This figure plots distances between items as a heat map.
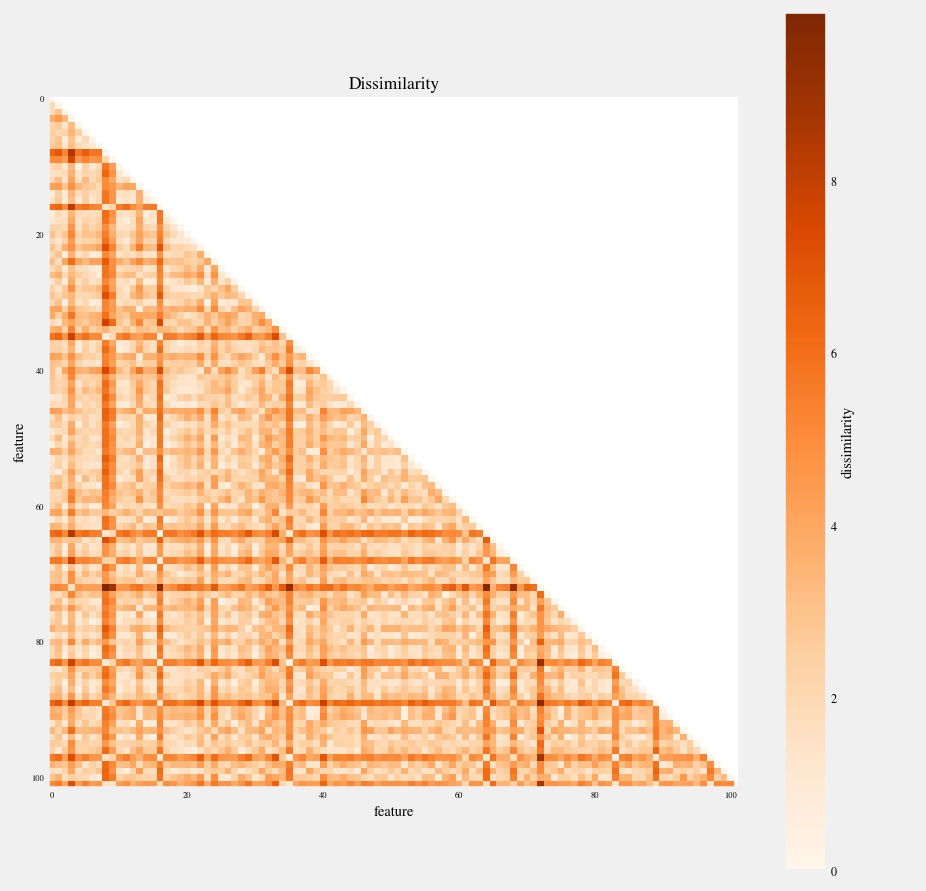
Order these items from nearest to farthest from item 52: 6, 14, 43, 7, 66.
7, 6, 66, 14, 43
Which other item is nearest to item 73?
58
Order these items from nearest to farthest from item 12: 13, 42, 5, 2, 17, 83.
2, 17, 42, 5, 13, 83
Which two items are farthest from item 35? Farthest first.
72, 3
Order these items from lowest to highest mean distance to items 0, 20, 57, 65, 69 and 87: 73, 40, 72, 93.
73, 93, 40, 72
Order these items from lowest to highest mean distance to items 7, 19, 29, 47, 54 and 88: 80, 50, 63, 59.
50, 63, 80, 59
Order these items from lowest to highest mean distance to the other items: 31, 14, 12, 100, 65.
14, 12, 100, 31, 65
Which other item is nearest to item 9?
101
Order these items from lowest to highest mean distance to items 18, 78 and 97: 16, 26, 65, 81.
81, 26, 65, 16
